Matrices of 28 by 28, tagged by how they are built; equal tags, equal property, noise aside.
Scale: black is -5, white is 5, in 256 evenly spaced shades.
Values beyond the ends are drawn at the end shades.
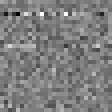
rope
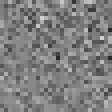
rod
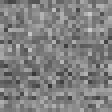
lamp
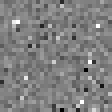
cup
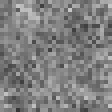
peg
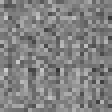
lamp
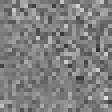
rod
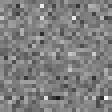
rope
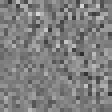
rod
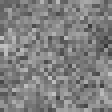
peg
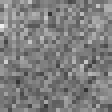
peg
